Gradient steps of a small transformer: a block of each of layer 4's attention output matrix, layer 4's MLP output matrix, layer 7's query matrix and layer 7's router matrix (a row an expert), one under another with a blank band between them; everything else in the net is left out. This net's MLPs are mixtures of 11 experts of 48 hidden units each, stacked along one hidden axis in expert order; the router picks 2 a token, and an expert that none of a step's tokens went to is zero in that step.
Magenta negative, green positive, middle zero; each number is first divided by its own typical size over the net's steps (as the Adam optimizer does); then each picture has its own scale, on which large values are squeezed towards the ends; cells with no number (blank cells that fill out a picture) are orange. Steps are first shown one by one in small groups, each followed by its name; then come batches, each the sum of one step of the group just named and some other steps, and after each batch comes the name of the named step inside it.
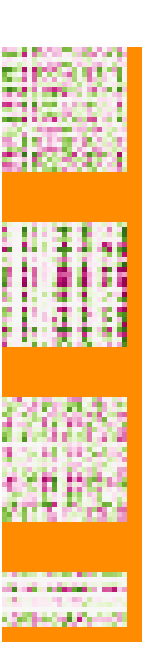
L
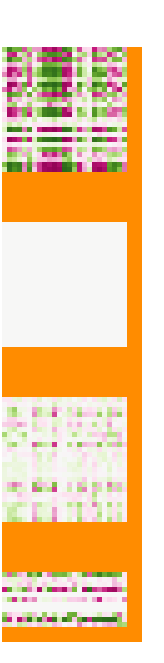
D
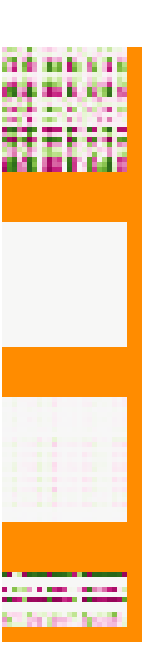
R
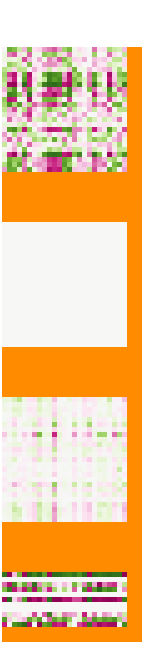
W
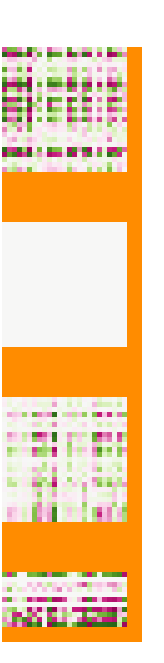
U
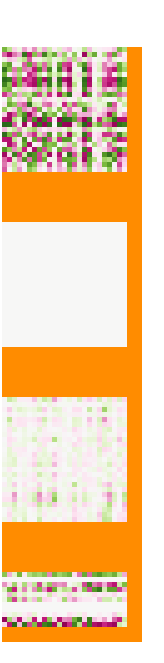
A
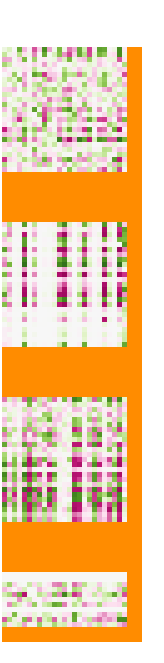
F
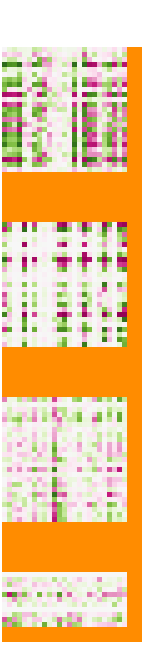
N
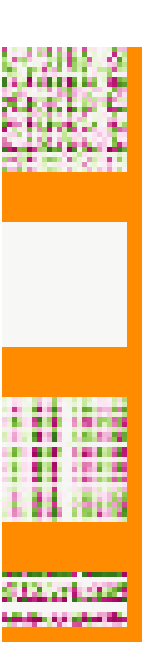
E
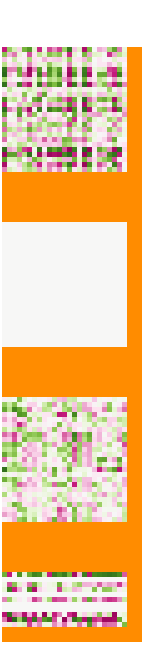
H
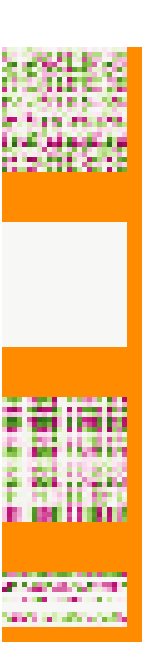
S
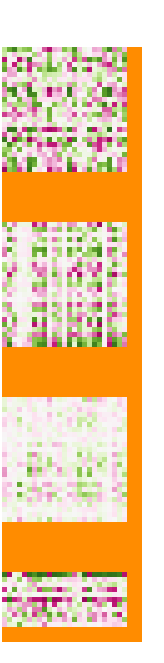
R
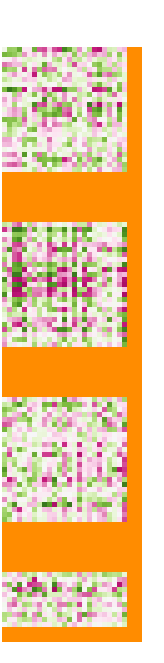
L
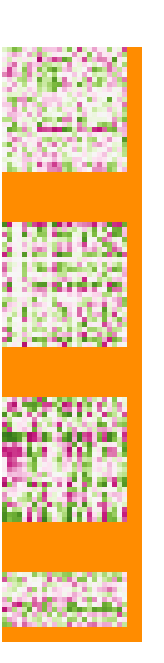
D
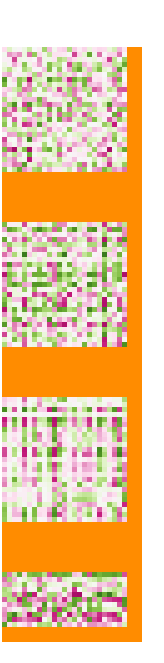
E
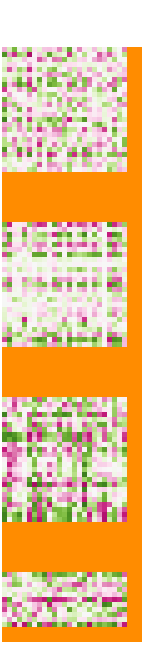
U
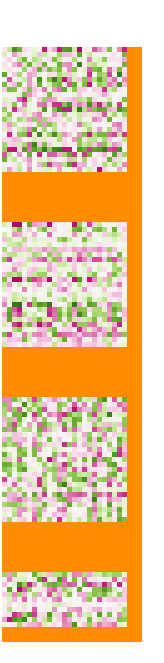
H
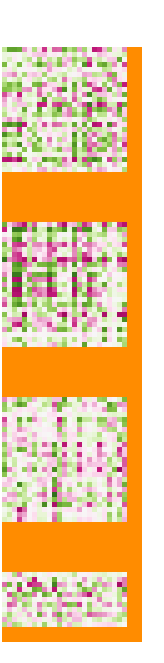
N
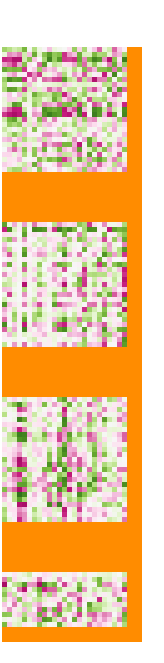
L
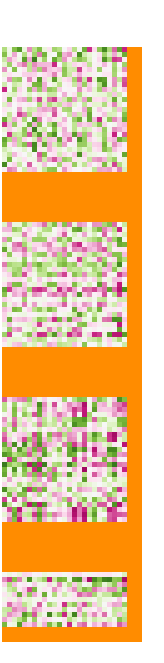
F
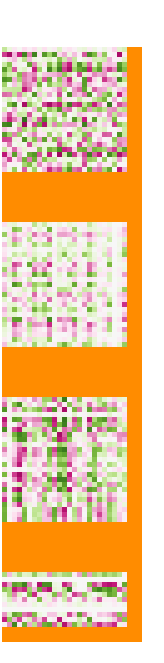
A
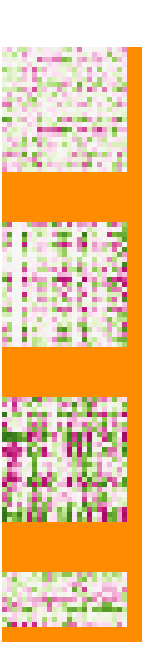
L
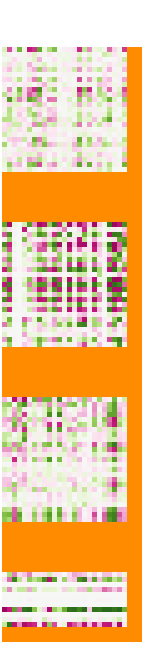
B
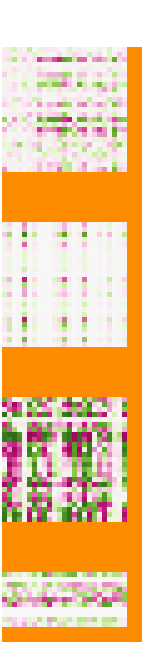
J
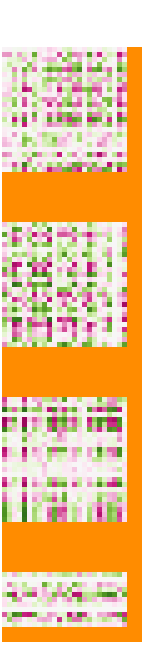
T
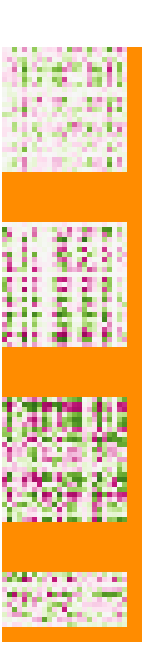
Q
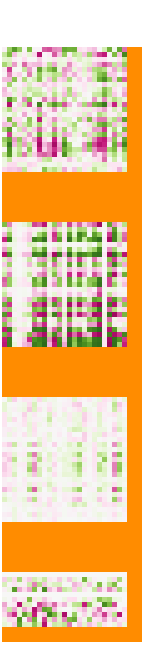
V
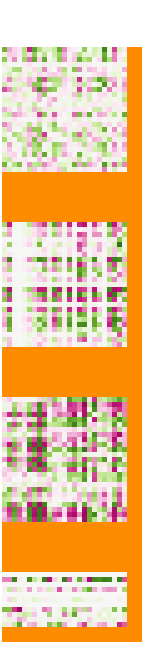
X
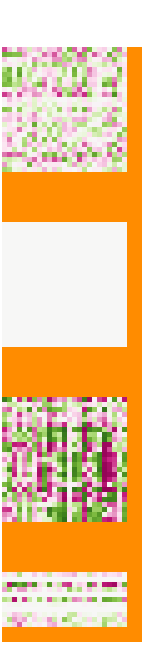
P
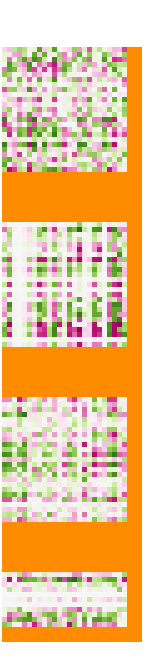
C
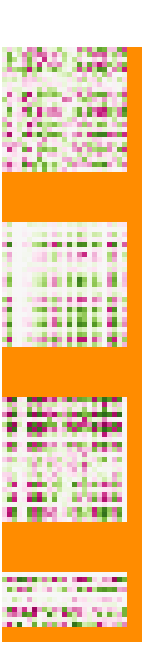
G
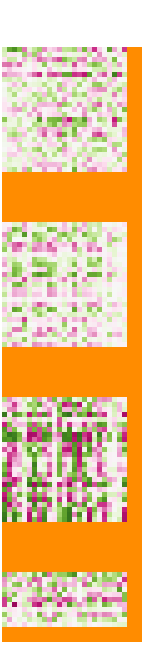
J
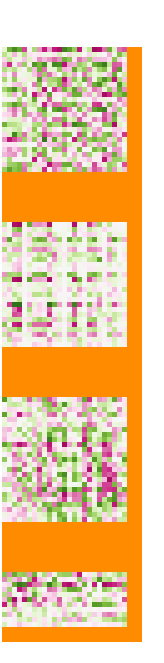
P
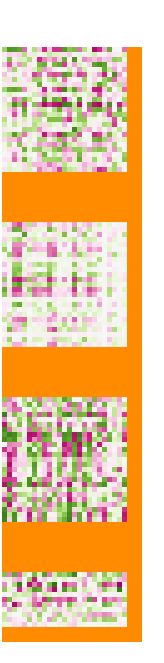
J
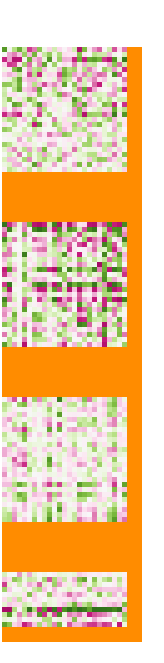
B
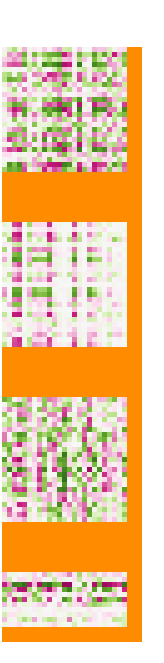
P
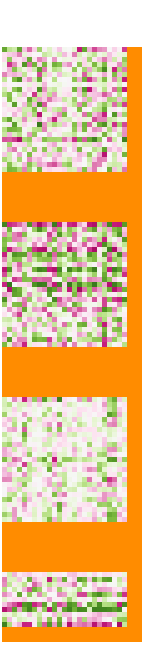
B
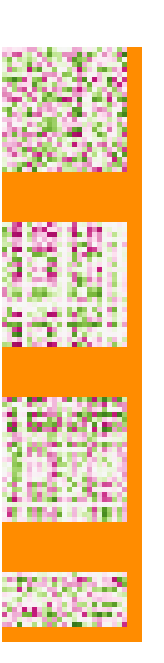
G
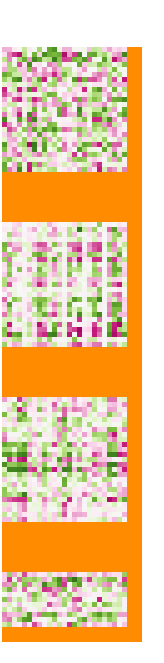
C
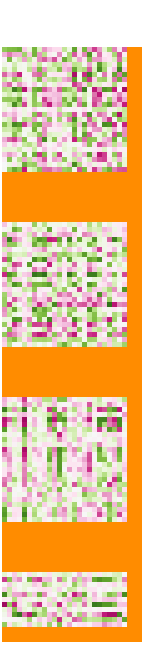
T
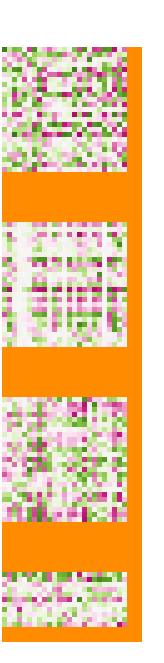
X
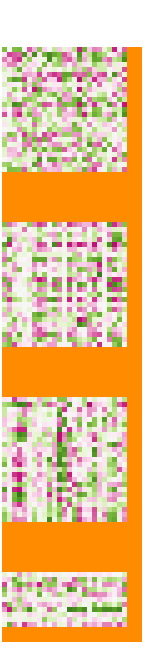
B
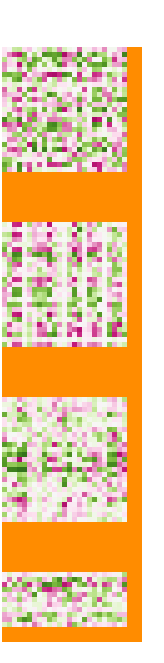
C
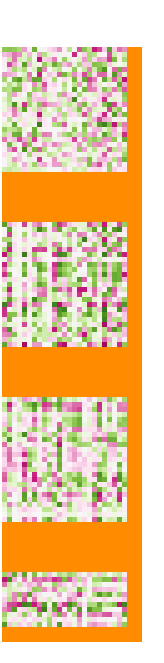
Q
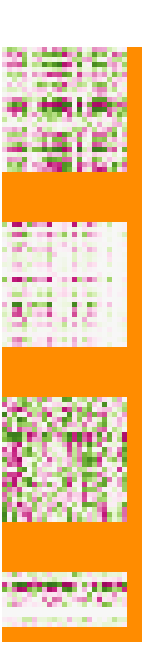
J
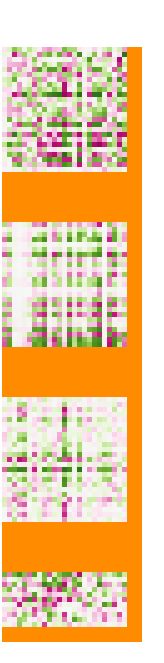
V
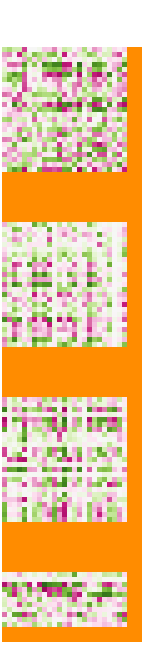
T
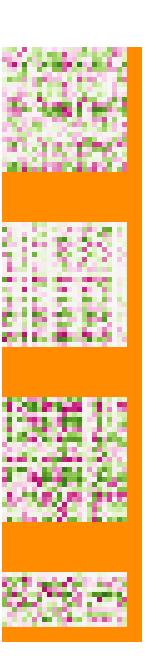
Q
